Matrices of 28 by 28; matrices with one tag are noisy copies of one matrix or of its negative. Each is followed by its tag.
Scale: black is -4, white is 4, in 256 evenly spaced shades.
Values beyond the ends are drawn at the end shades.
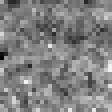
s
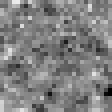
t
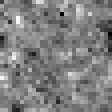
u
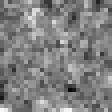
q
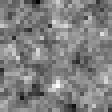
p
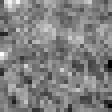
s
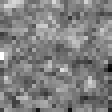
s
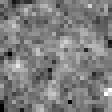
t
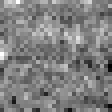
s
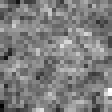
t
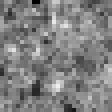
p
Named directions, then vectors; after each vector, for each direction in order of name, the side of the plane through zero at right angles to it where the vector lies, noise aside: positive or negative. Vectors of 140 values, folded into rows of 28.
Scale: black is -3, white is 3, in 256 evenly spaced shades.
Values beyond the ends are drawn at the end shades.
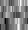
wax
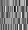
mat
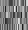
negative, positive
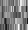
positive, positive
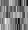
positive, negative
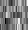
negative, positive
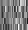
positive, positive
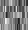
positive, negative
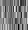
negative, negative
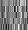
positive, positive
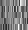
positive, positive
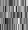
negative, positive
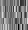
negative, negative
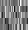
positive, positive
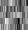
positive, negative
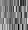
negative, negative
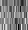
negative, negative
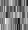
positive, negative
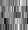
positive, positive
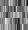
positive, negative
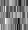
positive, negative
